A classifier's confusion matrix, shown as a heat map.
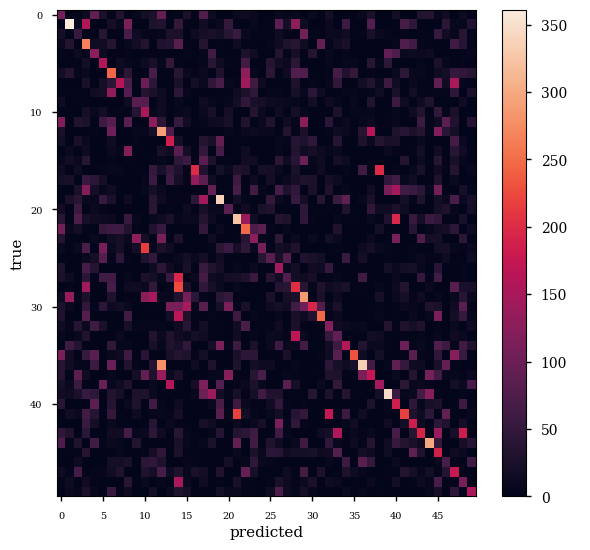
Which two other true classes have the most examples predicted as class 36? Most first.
37, 46
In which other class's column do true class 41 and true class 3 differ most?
21
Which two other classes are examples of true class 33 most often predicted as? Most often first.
28, 32
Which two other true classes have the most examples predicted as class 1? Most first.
29, 34
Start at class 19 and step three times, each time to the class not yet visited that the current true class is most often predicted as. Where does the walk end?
38
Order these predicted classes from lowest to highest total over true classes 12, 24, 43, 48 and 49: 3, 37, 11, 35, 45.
35, 11, 3, 37, 45
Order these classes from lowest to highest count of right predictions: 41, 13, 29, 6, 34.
34, 13, 41, 6, 29
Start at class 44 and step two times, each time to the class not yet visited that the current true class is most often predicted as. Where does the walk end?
40
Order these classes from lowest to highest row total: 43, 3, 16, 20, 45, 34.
20, 45, 16, 3, 34, 43
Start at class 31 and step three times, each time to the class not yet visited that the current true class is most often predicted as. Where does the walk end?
6
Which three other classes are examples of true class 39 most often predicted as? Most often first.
18, 44, 17
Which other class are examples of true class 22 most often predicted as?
0
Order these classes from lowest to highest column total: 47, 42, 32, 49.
49, 32, 42, 47
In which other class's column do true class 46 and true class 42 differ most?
26
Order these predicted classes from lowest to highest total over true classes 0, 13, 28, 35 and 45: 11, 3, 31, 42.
31, 11, 42, 3
